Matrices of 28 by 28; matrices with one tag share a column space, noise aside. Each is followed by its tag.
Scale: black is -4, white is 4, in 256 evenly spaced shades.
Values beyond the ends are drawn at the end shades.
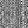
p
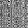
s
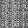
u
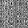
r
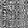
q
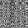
r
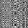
u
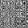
r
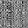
q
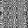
p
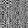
p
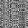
u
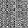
u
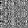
r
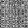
s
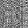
p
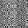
u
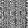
p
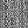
r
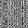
r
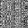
r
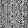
s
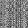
u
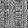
q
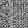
s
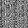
s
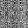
p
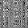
r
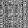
s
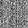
r
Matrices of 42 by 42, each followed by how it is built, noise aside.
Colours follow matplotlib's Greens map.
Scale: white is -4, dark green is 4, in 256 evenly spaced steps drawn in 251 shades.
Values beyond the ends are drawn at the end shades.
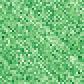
Toeplitz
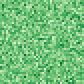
noise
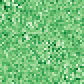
block diagonal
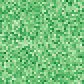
noise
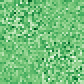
block diagonal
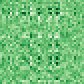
low rank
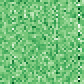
uneven columns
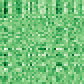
low rank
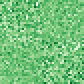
block diagonal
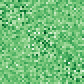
block diagonal
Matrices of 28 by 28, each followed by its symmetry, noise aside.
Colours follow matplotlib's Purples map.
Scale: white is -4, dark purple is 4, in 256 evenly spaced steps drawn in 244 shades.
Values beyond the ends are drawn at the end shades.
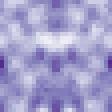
mirrored left to right.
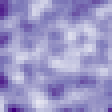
no symmetry.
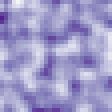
antisymmetric.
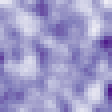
no symmetry.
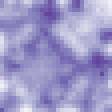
symmetric across the other diagonal.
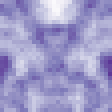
mirrored left to right.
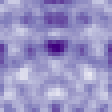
mirrored left to right.
